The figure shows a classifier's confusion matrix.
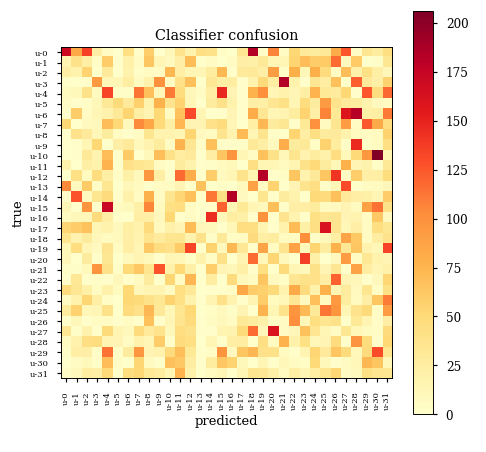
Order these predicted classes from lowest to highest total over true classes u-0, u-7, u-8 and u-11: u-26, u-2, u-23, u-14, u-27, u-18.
u-14, u-23, u-26, u-2, u-18, u-27
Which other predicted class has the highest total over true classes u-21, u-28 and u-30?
u-9
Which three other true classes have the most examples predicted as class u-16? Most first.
u-14, u-10, u-19
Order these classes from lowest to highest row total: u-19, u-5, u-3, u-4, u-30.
u-30, u-5, u-3, u-19, u-4
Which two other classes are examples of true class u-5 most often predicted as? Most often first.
u-25, u-9
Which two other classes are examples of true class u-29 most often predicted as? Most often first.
u-30, u-4
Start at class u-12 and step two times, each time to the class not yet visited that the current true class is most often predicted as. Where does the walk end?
u-31
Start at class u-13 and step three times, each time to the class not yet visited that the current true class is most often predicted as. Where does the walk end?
u-23
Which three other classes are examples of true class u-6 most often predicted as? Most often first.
u-28, u-27, u-12
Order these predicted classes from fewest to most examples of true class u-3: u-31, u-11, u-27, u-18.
u-27, u-18, u-11, u-31
